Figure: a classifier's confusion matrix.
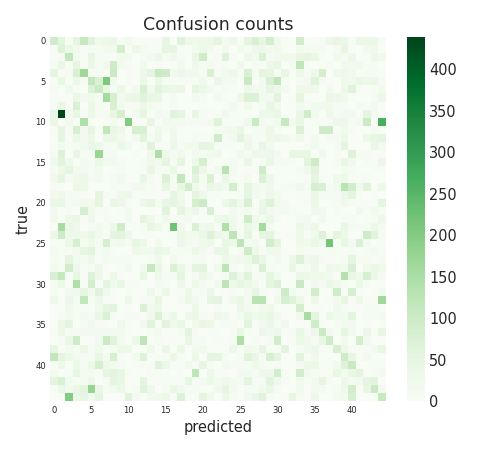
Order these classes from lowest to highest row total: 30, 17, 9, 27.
27, 17, 30, 9
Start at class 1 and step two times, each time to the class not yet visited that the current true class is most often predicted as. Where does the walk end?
34
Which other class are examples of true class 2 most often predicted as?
20
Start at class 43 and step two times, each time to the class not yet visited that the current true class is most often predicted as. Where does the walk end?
7
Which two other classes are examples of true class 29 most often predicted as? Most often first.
39, 1
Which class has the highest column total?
1
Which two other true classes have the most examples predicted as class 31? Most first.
10, 32
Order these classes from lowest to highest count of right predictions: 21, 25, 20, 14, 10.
21, 20, 25, 14, 10
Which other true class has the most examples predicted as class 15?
4
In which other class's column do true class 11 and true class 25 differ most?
37
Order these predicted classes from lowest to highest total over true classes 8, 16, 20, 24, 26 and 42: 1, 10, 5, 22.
10, 22, 5, 1
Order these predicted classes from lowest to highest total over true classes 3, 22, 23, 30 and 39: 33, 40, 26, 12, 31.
31, 40, 12, 26, 33
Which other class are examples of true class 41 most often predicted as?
19
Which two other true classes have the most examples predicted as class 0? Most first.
39, 29
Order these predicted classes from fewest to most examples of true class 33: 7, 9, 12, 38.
9, 38, 7, 12
